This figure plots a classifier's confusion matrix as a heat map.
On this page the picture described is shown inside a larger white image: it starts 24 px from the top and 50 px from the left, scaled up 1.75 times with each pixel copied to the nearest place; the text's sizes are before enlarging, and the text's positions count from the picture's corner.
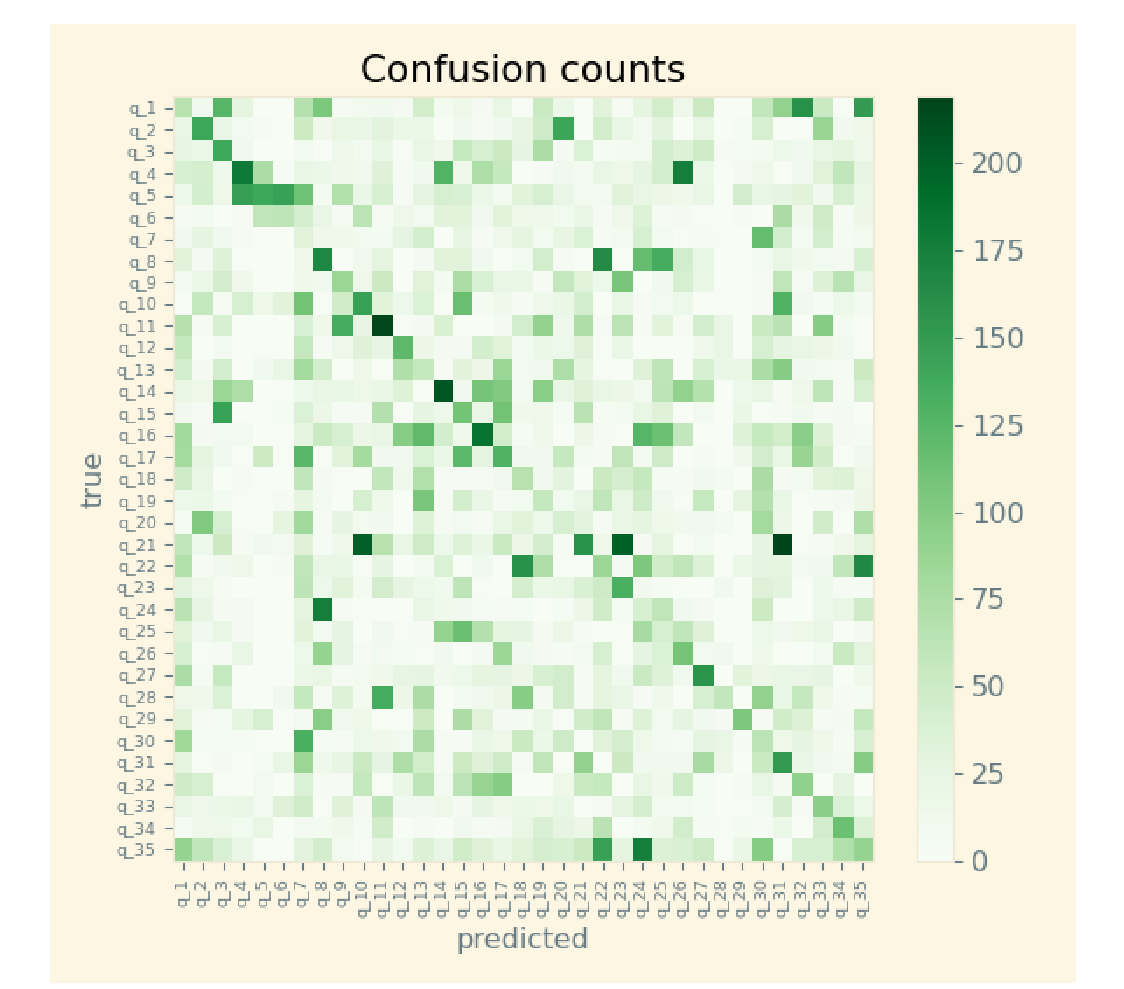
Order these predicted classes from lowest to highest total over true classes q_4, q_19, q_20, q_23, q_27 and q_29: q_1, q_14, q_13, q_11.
q_11, q_14, q_1, q_13
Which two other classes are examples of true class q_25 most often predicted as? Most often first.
q_15, q_14
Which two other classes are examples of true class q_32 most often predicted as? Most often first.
q_17, q_16
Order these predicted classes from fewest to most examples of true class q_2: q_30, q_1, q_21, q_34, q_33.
q_21, q_34, q_1, q_30, q_33
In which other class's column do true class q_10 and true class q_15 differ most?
q_3
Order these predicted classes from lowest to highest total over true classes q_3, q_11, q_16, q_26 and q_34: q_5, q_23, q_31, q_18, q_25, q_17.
q_5, q_23, q_18, q_31, q_17, q_25
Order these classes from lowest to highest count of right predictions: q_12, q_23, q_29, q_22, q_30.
q_30, q_22, q_29, q_12, q_23
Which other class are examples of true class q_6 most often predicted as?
q_31
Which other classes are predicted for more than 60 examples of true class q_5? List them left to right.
q_4, q_6, q_7, q_9
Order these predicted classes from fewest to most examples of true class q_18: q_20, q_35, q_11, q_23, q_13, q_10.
q_10, q_35, q_20, q_23, q_11, q_13
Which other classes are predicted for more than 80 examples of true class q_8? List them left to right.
q_22, q_24, q_25
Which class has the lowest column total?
q_28
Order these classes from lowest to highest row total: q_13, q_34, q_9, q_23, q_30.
q_34, q_23, q_30, q_9, q_13
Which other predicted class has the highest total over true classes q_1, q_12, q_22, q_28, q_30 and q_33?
q_7
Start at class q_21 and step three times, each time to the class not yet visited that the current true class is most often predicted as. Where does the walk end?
q_24
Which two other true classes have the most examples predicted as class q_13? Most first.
q_16, q_19
